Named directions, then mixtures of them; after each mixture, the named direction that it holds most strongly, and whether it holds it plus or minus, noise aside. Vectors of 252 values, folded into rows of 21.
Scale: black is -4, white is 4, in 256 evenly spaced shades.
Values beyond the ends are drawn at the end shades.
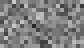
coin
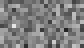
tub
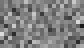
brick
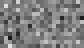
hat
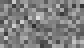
coin, plus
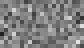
brick, minus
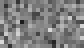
hat, minus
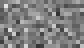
tub, minus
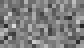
brick, plus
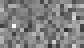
tub, plus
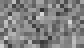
coin, plus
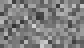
coin, minus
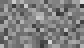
coin, plus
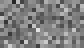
coin, minus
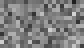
brick, minus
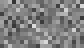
coin, minus
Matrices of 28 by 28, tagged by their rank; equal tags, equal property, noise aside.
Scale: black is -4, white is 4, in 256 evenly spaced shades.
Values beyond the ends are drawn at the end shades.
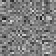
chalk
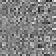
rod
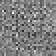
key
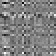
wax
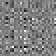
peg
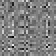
peg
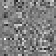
key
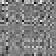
peg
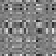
wax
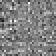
rod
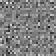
rod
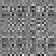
wax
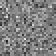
chalk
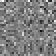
peg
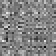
peg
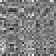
key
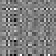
wax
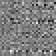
key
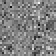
chalk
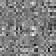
peg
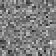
rod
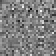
chalk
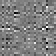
peg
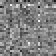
key
